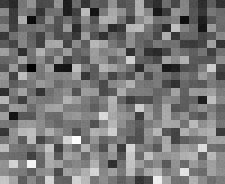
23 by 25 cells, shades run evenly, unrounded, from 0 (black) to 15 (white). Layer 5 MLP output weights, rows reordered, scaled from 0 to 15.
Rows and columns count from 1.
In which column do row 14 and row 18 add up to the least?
20
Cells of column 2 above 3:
21
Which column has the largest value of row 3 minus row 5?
12
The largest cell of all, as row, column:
18, 9
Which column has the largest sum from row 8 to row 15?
24
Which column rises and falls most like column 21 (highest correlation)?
15
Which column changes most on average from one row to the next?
1
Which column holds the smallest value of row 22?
7
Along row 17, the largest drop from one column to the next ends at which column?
25
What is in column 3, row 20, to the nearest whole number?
6
